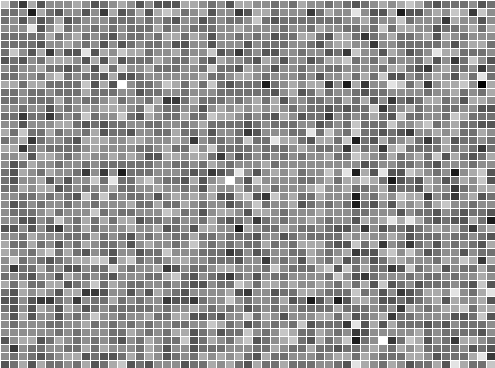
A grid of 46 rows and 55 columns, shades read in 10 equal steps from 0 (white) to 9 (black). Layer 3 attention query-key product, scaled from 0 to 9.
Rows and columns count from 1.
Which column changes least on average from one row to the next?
33
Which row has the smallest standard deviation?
21
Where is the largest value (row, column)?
11, 54
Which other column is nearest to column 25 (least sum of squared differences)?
18
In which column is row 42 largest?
40
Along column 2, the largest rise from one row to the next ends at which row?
34
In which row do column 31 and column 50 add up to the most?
3
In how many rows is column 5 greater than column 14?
20
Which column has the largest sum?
2
